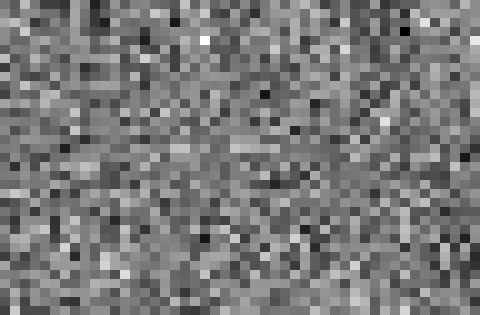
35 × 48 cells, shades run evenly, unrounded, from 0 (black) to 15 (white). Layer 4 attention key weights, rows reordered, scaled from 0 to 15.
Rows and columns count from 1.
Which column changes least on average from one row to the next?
9
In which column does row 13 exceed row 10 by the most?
15
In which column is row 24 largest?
41
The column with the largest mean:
35
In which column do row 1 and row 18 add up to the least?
5
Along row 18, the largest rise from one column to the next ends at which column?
36
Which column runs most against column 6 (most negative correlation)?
3
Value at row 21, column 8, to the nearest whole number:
6
